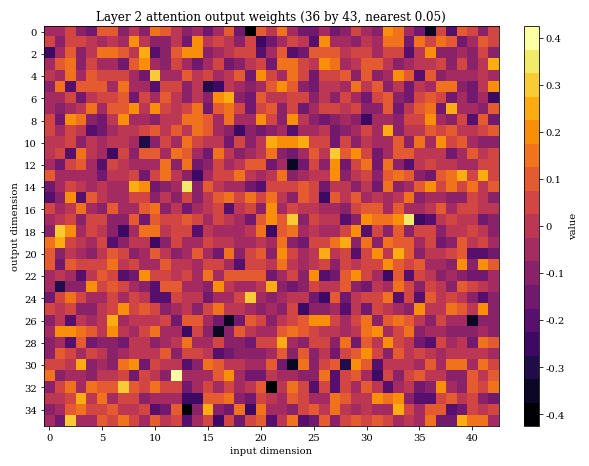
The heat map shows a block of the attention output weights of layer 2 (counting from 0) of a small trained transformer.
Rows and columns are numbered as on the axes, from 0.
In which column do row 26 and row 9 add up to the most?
32
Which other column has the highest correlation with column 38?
8
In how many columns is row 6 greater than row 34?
18
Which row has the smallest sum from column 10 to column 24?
34
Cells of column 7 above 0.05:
9
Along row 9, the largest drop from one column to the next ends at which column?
33
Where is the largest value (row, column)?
31, 12
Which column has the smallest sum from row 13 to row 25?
14
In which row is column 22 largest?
28
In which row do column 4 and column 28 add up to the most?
23
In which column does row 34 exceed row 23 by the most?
15
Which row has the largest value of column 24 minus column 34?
10
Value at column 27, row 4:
0.05
